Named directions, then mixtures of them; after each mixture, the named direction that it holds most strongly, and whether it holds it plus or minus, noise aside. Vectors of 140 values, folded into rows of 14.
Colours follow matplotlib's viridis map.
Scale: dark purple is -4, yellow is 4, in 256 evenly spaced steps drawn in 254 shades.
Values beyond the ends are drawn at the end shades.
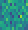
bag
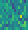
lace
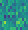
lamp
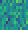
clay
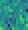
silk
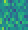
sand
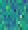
lace, plus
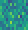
bag, minus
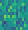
lamp, minus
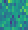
bag, plus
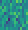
clay, plus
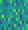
sand, minus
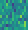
lace, plus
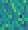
lace, minus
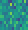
bag, minus
